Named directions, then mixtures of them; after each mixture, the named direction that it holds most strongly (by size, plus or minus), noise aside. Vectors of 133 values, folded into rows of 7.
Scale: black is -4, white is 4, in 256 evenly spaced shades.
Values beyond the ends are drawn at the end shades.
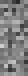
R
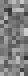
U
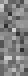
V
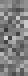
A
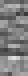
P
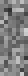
U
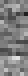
P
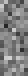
V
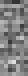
R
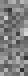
U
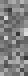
U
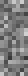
U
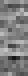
P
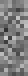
A
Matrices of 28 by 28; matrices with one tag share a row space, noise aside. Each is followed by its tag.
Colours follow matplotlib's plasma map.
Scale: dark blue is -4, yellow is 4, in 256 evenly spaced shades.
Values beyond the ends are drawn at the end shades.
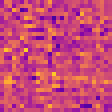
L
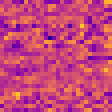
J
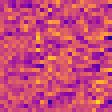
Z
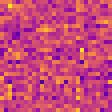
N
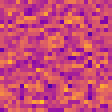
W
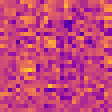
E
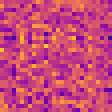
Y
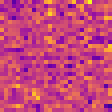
J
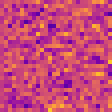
Z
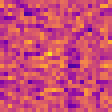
W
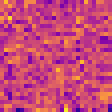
N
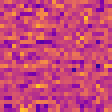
L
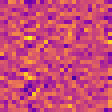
E
